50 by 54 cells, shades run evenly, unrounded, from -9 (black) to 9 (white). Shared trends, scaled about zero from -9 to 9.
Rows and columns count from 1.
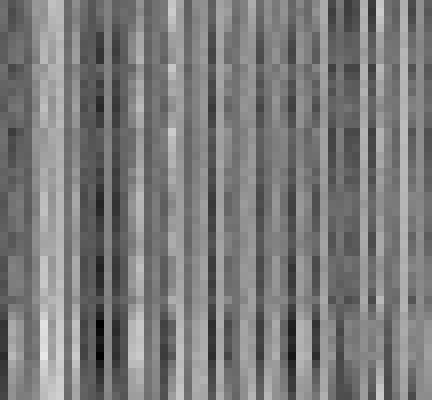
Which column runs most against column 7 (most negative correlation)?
52
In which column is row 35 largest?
6
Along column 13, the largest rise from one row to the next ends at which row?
9
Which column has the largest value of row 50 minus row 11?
34
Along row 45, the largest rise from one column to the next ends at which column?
38
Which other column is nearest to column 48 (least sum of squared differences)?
7
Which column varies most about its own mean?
2
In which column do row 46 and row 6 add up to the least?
13
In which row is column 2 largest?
45
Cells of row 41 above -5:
48
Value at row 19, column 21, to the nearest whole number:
0
